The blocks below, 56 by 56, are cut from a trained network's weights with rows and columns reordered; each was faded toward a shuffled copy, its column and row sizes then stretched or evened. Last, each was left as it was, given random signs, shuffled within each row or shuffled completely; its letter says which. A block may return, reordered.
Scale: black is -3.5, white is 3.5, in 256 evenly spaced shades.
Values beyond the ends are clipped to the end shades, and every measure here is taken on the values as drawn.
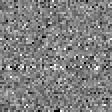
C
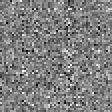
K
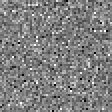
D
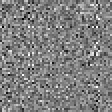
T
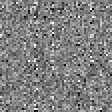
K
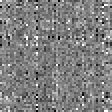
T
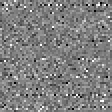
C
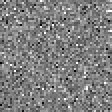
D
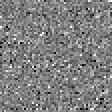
C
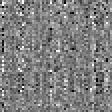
T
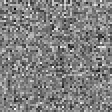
K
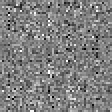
K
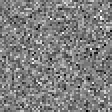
D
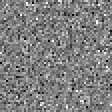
D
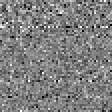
C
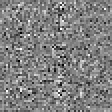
K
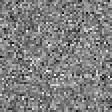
C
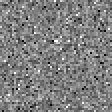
D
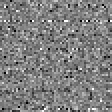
C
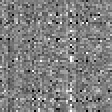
T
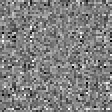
K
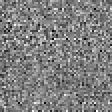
C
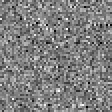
C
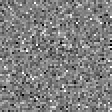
D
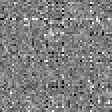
T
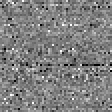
C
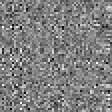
T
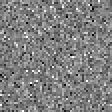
D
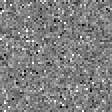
D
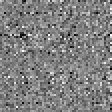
K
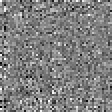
T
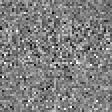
C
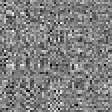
T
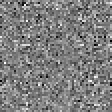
K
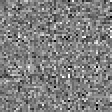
K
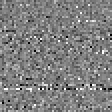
C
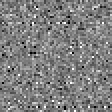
C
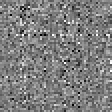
K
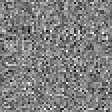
T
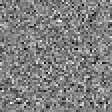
C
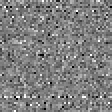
C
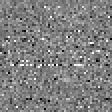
C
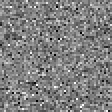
D
